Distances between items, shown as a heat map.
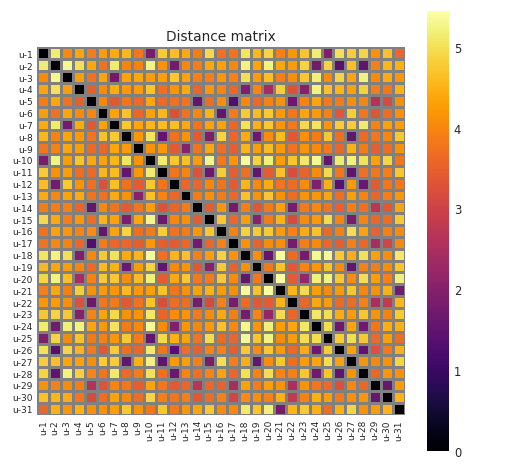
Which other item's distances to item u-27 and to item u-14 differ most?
u-5
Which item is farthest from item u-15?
u-10
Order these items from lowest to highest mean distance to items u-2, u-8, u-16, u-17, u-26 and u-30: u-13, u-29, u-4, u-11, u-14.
u-29, u-14, u-11, u-13, u-4
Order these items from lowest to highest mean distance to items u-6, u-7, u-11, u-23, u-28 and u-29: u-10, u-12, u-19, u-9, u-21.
u-12, u-19, u-9, u-21, u-10
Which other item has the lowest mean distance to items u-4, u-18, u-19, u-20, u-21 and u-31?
u-23
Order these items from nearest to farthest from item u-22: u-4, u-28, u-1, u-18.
u-4, u-18, u-28, u-1
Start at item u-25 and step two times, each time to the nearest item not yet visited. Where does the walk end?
u-1
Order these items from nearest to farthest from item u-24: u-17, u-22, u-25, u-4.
u-17, u-22, u-25, u-4
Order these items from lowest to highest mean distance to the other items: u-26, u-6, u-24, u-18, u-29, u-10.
u-29, u-26, u-6, u-24, u-18, u-10
